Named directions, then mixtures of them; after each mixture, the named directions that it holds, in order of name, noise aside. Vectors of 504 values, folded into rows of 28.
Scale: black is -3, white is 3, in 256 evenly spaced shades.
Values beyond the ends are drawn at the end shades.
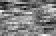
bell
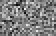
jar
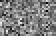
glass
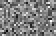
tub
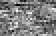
bell, jar.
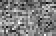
bell, glass.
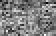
bell, glass.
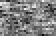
bell, glass.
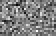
jar.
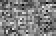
bell, glass.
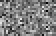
glass.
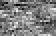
bell, jar.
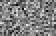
glass, jar.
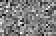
glass, tub.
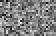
glass.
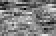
bell.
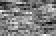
bell.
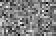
glass.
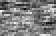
bell.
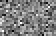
glass, tub.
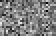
glass.
